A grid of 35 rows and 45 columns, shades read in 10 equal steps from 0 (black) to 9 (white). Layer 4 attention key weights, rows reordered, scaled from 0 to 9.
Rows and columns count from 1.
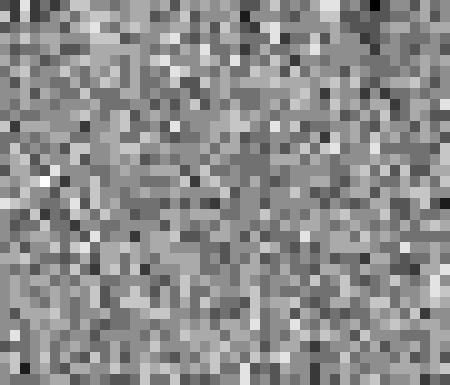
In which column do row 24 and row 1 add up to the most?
3
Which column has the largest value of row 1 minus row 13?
33
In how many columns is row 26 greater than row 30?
13
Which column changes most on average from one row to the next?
45
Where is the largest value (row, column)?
17, 5
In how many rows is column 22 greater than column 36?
13
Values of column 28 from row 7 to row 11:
6 7 5 6 4
